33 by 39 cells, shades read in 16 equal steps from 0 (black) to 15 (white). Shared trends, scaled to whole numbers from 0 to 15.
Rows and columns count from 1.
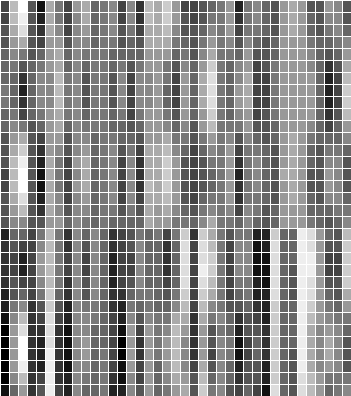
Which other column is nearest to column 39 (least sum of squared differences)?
24
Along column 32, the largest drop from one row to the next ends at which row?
20
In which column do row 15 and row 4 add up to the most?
3
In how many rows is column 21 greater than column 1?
29
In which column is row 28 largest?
34
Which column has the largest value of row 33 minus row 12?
31
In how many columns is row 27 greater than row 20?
14
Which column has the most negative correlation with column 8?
6
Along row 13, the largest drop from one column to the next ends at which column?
4
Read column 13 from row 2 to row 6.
8 8 7 6 6
